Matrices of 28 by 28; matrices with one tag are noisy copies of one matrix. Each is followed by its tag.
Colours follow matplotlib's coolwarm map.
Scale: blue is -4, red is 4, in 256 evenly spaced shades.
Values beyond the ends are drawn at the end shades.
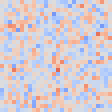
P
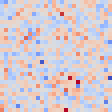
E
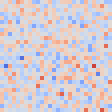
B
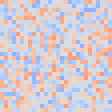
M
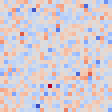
B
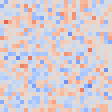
E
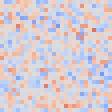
P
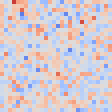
P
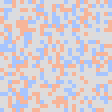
P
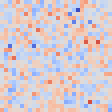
E
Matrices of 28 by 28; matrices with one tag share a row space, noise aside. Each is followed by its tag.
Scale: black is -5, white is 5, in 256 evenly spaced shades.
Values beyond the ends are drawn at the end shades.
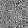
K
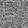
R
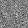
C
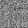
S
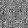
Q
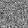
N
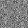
C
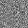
C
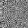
Q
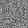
N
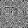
R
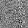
K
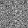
N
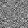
C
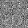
R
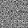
S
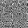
R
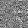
K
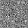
N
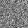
N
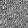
Q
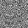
R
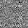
K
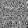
R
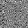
Q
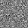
N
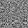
N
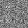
N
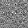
N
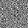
S
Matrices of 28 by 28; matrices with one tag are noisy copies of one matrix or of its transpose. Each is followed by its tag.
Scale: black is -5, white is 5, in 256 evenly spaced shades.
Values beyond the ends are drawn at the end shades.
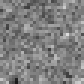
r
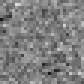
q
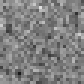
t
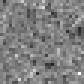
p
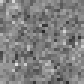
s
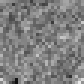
r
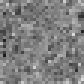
r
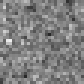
t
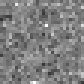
q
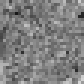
r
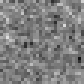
s
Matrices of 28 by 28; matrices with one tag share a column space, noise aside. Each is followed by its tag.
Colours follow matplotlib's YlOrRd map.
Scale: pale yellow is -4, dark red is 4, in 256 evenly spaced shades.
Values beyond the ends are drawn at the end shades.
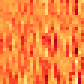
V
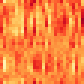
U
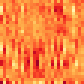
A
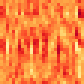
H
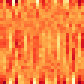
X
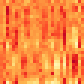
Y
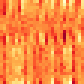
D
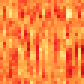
H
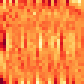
X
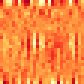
X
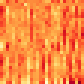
Y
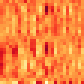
A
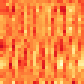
A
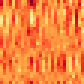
U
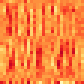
A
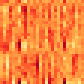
Y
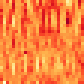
U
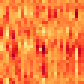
H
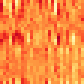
D
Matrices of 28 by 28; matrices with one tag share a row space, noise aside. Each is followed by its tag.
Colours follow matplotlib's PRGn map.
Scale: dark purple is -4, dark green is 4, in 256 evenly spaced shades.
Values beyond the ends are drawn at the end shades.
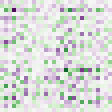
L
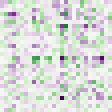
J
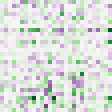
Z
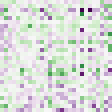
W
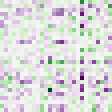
W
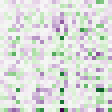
J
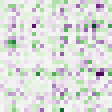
J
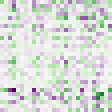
J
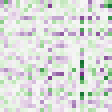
W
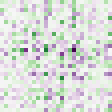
Z
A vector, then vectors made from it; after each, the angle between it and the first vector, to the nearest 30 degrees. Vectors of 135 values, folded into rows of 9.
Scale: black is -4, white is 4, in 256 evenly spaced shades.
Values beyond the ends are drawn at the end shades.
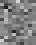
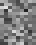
150 degrees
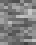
90 degrees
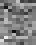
30 degrees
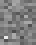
60 degrees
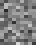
120 degrees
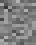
30 degrees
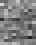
60 degrees
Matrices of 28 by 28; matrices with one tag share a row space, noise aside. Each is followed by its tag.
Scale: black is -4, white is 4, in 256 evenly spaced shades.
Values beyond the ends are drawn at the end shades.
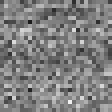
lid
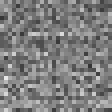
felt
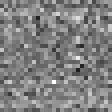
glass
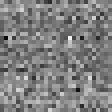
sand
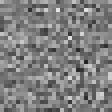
sand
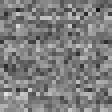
sand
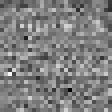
lid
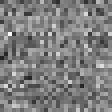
felt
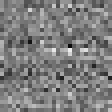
lid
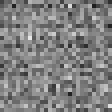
lid
